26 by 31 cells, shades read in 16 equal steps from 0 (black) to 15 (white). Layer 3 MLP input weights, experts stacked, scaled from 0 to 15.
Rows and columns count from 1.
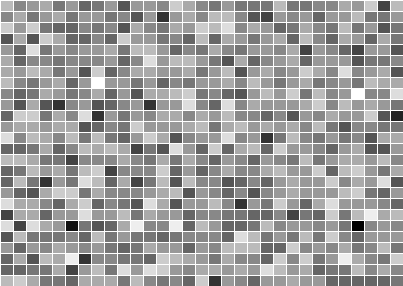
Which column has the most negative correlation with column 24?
12
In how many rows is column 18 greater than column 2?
12
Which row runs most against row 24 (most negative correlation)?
5
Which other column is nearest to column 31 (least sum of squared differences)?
4
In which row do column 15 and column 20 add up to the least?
18
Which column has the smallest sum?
9
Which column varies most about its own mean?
28
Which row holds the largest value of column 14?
21
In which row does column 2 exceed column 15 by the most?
26
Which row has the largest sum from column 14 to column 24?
25
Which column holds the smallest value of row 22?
1
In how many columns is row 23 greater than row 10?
13
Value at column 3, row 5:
13
